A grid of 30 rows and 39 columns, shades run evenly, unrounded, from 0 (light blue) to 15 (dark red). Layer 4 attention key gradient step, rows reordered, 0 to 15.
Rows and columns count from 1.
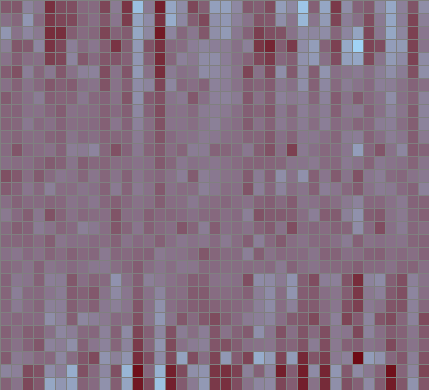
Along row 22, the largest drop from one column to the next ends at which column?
34
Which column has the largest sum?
15
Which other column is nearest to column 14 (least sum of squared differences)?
3
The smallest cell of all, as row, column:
4, 33
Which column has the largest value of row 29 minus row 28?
21
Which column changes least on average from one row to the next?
22
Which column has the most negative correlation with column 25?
37
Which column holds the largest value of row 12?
27
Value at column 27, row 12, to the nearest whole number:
11
